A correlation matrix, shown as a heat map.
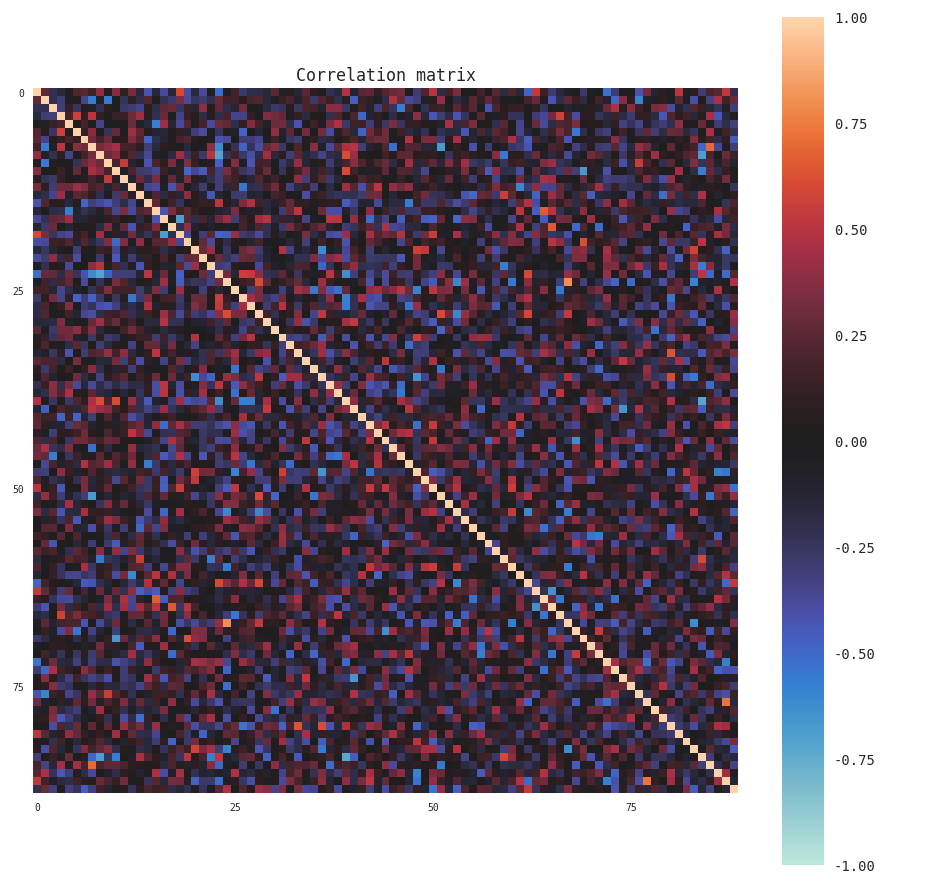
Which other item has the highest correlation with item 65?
17
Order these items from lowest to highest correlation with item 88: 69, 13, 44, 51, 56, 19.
44, 19, 69, 13, 56, 51
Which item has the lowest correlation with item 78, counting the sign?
30
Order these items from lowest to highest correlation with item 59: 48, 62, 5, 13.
62, 48, 5, 13
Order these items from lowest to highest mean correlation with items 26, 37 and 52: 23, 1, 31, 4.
1, 31, 4, 23
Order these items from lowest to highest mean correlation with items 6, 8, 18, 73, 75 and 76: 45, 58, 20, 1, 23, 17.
23, 1, 45, 17, 20, 58
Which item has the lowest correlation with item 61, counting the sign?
12
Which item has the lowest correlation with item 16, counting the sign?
18
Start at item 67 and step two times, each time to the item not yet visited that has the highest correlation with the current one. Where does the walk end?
28
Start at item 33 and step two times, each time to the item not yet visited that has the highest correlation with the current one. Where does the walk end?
36
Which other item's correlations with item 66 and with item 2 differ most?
3
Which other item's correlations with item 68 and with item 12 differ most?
5
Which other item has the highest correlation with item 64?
15
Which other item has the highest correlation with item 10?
39
